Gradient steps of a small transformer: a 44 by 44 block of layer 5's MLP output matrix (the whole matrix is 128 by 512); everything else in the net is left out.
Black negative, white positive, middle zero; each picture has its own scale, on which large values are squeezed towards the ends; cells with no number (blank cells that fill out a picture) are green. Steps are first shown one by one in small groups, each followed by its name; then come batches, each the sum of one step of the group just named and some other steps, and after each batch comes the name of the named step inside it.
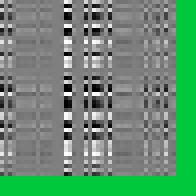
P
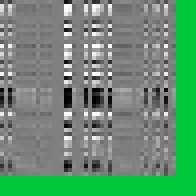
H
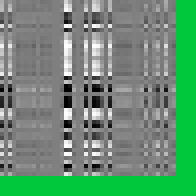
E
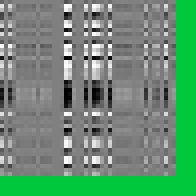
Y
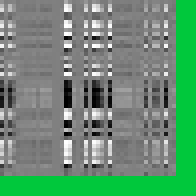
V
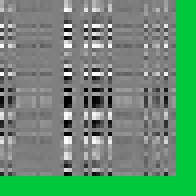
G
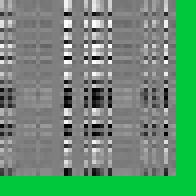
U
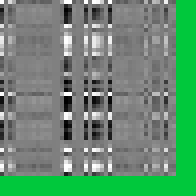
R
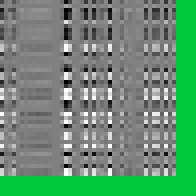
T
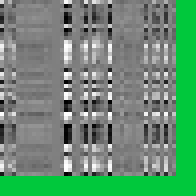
R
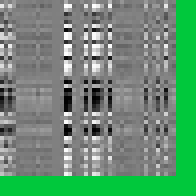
Y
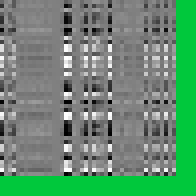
P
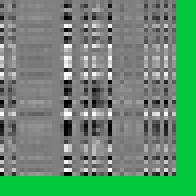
V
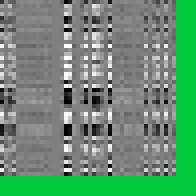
H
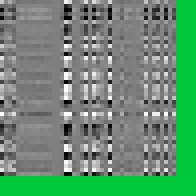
T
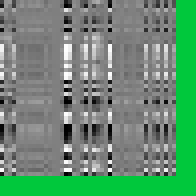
R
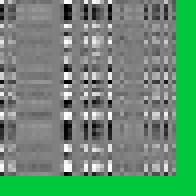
R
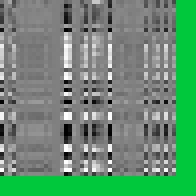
R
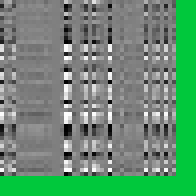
T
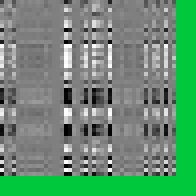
U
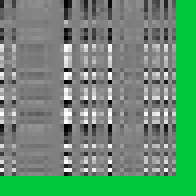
T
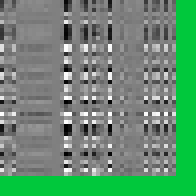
T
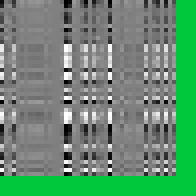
T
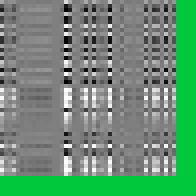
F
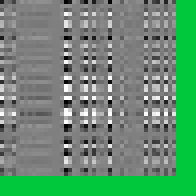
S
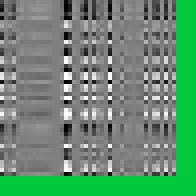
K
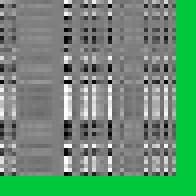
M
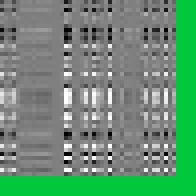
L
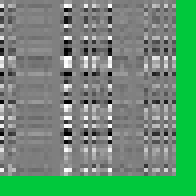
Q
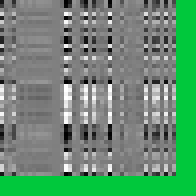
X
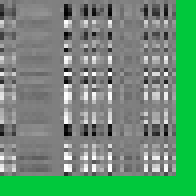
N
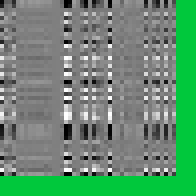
X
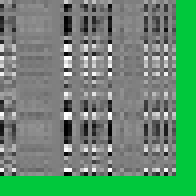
L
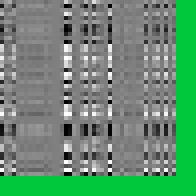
M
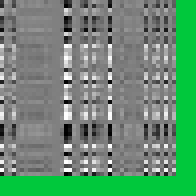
M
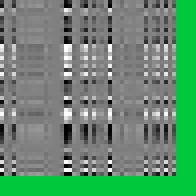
X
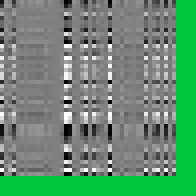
X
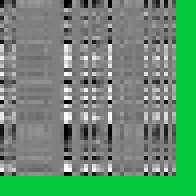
X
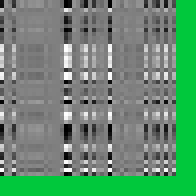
K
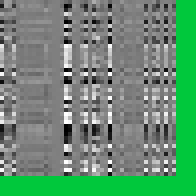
F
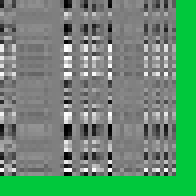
L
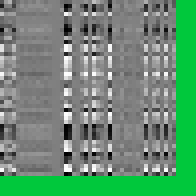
L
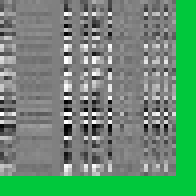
S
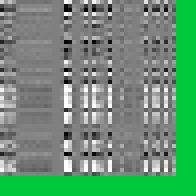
F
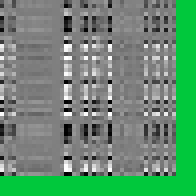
X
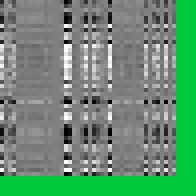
Q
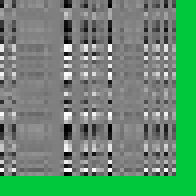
L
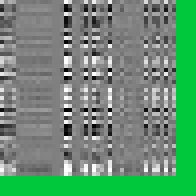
F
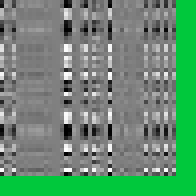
L
